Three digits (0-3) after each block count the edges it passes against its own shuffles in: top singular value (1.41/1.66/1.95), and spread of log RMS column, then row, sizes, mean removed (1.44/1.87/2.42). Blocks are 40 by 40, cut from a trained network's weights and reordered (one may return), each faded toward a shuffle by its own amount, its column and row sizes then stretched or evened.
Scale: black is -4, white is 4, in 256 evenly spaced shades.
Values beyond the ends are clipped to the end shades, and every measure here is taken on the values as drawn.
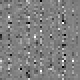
0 3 0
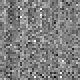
1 1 0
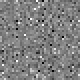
0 1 0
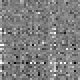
2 1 2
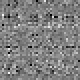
2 1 2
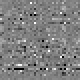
1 1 3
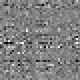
1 2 2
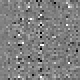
0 2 1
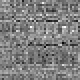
3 0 2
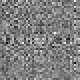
3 1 2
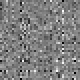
2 3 1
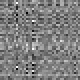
3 2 0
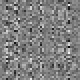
3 3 0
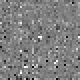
1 2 1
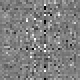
1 2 0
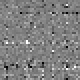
1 2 2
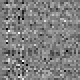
2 2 0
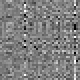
2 2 0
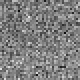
1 0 0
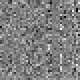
2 3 0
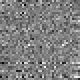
3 1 2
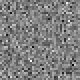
1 0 1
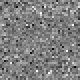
0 0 0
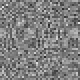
3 0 0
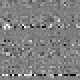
2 0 3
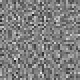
3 2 0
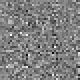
2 1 1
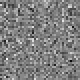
2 2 0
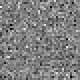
0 0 0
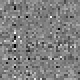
1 1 2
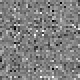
0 2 1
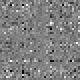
1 2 2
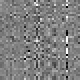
3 3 0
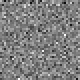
1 0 0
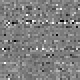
0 0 3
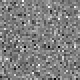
0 1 0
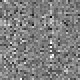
1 2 0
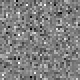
0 2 0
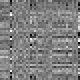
3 3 0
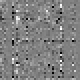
1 3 1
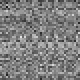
3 0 1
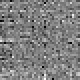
2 2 1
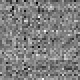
2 1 1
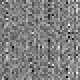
2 2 0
